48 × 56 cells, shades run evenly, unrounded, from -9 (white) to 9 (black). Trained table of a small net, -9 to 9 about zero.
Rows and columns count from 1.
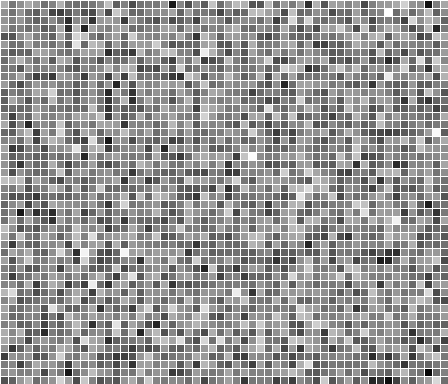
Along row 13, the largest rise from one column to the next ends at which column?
17
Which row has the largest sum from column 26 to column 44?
32
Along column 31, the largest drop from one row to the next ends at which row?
41
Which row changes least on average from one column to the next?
29
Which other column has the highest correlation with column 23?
11
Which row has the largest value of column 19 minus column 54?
23
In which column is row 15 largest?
14
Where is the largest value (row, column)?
47, 54
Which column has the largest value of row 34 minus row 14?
26
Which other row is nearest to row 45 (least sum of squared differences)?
48
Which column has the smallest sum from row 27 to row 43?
33
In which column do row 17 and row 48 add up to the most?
49
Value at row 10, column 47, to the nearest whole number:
0
